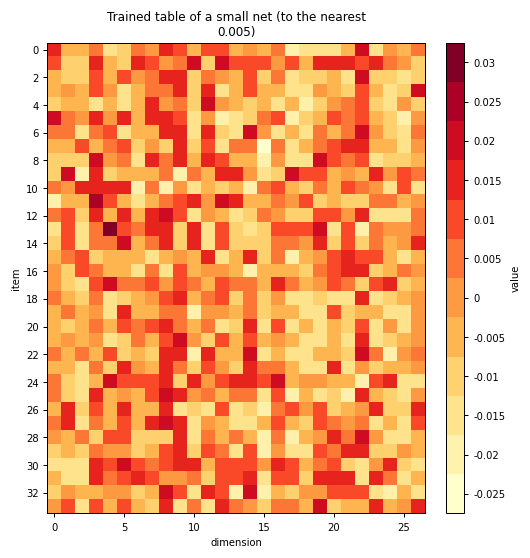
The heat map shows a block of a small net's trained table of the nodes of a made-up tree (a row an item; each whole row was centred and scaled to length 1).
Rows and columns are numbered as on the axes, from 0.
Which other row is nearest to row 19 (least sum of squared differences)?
23
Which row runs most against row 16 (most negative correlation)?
24
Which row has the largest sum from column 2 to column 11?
30
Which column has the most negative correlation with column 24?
22
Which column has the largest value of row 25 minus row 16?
8
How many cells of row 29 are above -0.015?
23
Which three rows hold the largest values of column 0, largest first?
5, 0, 1
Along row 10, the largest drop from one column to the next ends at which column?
6
